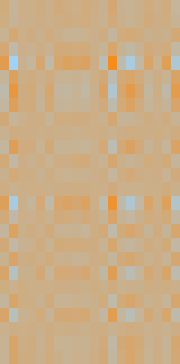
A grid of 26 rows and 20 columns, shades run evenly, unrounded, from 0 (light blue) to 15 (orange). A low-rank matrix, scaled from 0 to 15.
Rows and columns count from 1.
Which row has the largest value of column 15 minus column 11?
7
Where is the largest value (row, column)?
5, 13
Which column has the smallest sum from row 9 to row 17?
2
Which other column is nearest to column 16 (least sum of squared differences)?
6
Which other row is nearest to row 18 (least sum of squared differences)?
16
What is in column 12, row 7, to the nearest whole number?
10
